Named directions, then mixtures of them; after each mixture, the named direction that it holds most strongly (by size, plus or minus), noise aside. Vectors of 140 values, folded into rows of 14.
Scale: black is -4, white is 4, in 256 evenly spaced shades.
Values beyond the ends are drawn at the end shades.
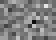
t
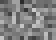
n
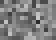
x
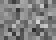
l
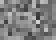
x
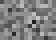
t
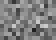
l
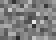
t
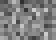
n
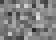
x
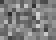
x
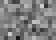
l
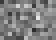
x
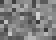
x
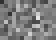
x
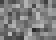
x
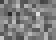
n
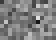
x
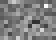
t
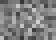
n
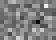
l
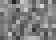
l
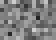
x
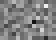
t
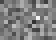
t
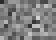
t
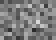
l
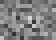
n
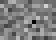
t
